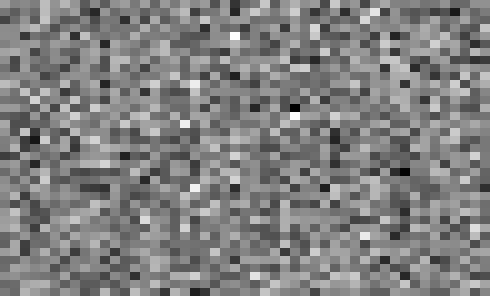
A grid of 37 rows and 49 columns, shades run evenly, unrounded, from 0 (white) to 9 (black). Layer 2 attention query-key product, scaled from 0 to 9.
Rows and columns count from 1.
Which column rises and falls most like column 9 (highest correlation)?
10
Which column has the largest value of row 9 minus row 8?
39
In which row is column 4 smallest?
13
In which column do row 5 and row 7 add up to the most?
40
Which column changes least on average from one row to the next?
6
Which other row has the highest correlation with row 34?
7
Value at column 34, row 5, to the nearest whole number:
6
